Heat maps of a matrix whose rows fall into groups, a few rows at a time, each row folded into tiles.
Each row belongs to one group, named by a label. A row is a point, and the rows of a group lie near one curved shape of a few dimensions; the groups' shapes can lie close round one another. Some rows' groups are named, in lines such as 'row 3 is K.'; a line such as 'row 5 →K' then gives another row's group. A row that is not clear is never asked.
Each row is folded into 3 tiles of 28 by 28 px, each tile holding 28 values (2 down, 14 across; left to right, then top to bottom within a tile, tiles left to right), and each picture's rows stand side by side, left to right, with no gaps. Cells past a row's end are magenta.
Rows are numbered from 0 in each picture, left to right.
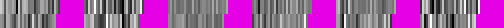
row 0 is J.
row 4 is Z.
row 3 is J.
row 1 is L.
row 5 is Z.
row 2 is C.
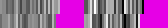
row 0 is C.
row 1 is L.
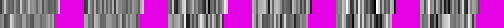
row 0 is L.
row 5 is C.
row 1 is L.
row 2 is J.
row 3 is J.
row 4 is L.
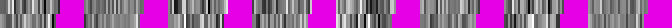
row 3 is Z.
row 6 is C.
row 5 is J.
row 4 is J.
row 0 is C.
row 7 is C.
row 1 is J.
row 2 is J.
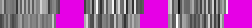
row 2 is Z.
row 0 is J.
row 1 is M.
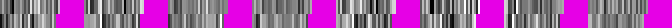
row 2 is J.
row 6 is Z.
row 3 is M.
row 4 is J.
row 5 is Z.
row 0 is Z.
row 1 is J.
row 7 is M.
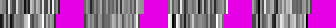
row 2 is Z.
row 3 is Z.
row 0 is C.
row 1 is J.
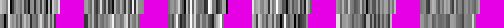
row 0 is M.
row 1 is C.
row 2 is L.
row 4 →C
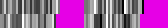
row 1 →L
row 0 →L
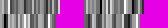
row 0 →M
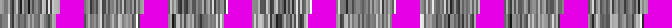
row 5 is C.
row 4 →Z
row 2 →Z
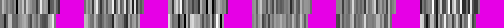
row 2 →C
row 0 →L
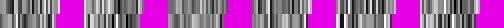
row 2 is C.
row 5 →J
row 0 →C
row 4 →Z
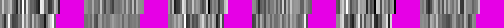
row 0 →L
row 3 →J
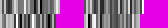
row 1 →Z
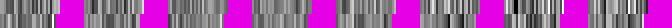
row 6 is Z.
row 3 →C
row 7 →L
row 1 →C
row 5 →M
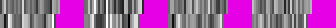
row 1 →L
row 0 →L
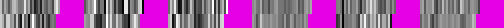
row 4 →Z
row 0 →J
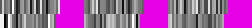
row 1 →C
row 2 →M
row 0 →Z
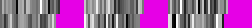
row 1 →J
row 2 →Z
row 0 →L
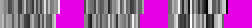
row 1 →Z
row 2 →L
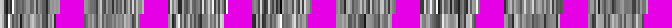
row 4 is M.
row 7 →M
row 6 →L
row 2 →Z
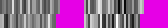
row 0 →M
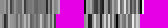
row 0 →M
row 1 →Z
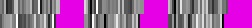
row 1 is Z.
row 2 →Z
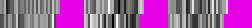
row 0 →J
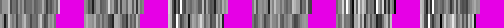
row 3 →J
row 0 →M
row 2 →Z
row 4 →L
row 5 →Z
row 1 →M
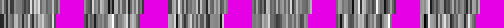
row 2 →L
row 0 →Z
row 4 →L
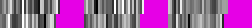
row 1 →Z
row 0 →L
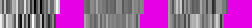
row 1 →C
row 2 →C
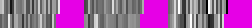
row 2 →L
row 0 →Z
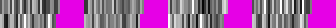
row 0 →M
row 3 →M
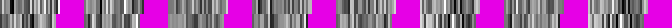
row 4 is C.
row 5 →J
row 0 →Z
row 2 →C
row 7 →J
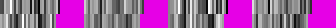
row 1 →J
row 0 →L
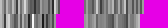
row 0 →J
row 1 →M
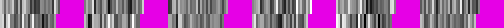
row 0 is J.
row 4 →J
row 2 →L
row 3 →C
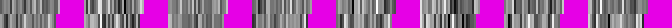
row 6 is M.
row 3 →J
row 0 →M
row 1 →J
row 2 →C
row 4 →L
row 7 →Z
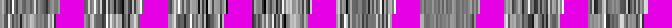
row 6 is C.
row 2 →L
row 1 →L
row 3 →Z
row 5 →C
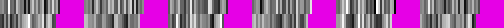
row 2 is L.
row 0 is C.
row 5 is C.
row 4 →L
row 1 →M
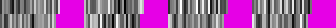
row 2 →M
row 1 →J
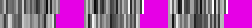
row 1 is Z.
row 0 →L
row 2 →Z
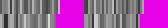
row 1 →L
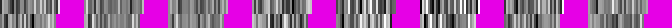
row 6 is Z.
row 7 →M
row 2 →M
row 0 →Z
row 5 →Z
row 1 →Z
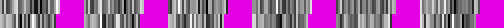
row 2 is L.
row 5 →J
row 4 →L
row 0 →J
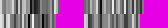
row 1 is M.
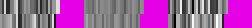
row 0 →J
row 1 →C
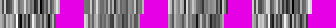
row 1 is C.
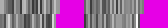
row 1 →J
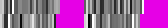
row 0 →Z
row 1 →Z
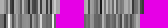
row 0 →M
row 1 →J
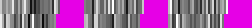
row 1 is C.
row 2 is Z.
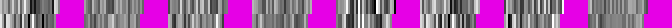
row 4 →L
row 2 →M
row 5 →J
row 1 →C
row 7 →J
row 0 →J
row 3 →M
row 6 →Z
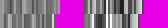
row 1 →L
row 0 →M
